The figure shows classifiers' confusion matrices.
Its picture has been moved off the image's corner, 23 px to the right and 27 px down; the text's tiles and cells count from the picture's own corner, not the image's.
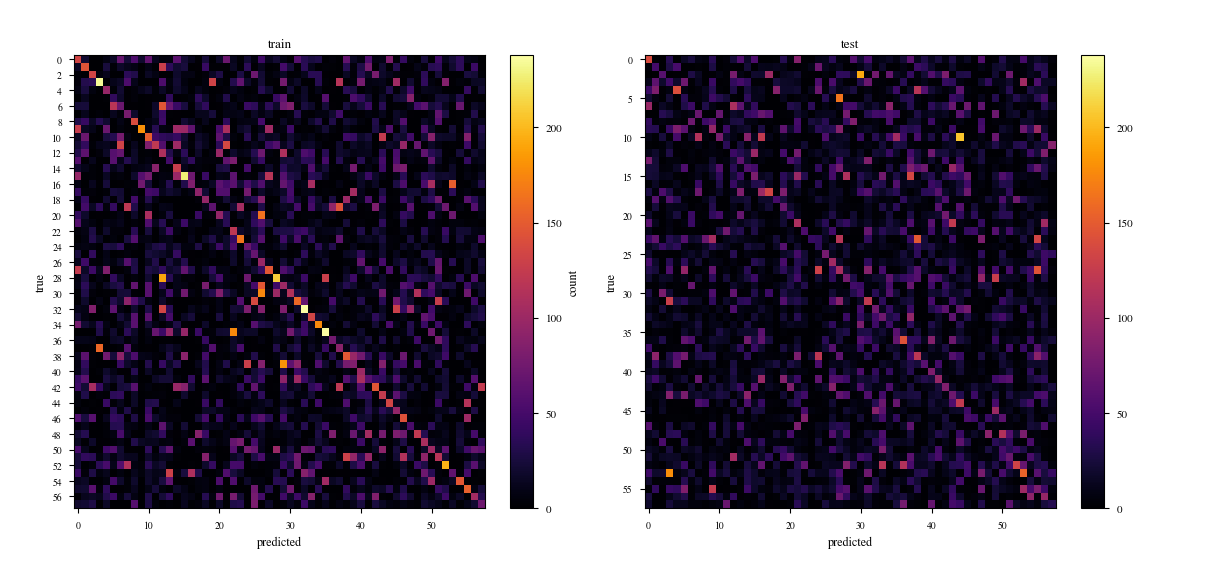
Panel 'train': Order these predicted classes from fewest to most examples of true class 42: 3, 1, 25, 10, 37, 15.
10, 1, 3, 25, 15, 37
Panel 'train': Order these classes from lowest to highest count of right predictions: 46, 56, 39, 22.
39, 56, 22, 46
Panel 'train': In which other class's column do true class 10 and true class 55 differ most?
43
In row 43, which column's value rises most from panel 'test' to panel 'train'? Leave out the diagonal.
45
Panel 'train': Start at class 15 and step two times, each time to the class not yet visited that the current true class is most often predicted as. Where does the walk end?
0
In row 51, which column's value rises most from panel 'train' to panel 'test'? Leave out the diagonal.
12
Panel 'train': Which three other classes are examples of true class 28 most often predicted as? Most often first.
12, 35, 24
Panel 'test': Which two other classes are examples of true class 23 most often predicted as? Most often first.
38, 55
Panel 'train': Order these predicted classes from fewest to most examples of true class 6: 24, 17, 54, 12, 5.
17, 24, 54, 5, 12
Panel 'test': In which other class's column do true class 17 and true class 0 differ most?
16
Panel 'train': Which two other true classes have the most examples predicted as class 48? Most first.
30, 11
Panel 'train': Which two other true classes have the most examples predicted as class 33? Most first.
16, 56
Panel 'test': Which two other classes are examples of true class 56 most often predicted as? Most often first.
54, 27
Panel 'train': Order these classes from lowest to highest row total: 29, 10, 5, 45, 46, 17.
45, 5, 17, 46, 29, 10
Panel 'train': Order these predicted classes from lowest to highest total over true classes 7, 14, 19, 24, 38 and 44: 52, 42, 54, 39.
54, 42, 52, 39
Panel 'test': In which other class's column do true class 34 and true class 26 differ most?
30
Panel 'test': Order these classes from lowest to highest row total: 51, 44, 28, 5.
5, 44, 51, 28
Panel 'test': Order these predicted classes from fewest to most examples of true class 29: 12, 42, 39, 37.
39, 12, 42, 37
